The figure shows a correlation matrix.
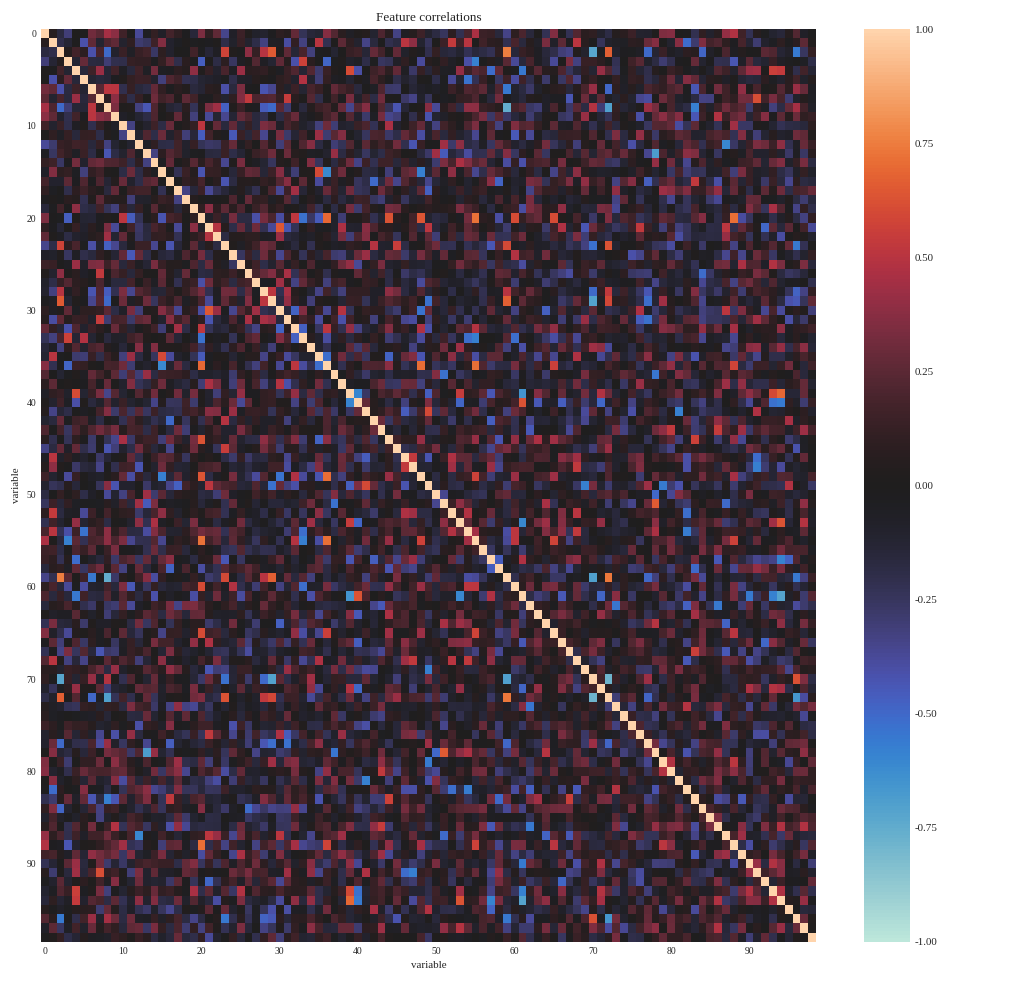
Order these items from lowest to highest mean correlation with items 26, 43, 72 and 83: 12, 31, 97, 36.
97, 36, 12, 31
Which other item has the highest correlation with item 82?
73
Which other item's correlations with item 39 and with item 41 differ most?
49
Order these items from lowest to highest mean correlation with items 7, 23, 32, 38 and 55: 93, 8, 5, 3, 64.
3, 5, 64, 8, 93
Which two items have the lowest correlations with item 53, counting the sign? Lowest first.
61, 40
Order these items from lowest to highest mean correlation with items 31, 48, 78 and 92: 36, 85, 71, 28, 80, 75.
75, 71, 85, 80, 28, 36
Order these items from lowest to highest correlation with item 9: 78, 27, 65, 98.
27, 65, 98, 78
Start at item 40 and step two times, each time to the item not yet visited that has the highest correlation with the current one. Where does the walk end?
57
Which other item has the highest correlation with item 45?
23
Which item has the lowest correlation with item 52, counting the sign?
82
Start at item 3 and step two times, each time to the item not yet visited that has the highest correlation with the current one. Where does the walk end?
5
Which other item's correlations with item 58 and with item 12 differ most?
83
